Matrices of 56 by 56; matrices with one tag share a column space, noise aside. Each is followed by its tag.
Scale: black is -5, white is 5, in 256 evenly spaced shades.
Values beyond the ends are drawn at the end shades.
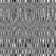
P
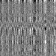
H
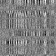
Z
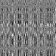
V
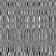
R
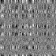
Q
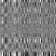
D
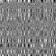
P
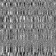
R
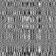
R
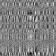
R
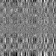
D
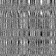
Z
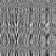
V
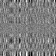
D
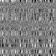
P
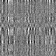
H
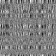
Q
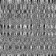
Q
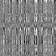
H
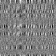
Q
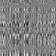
V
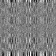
D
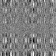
D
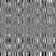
D
